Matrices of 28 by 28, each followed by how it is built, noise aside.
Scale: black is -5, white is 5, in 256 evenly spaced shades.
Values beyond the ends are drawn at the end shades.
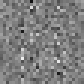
uneven columns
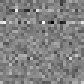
uneven rows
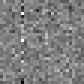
uneven columns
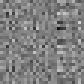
low rank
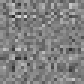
low rank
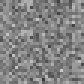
repeating rows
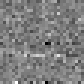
uneven rows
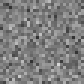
noise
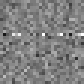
uneven rows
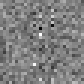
uneven columns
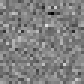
uneven rows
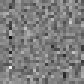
uneven columns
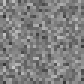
repeating rows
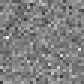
noise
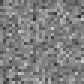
repeating rows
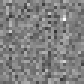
uneven columns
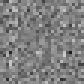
low rank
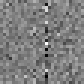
uneven columns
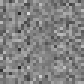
repeating rows
